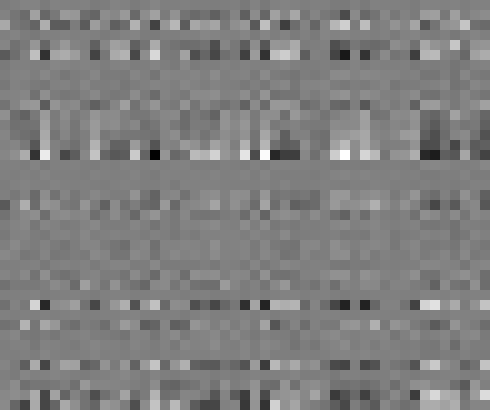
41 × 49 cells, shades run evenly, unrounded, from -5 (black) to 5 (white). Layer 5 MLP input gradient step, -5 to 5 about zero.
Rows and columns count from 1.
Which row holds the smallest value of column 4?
16
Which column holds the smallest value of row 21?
44
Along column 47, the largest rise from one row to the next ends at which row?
3
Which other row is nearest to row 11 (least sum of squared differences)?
22
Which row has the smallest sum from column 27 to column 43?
31
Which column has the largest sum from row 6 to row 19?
27
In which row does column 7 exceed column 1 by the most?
6
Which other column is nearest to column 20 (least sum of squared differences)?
14
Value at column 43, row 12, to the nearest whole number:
-1
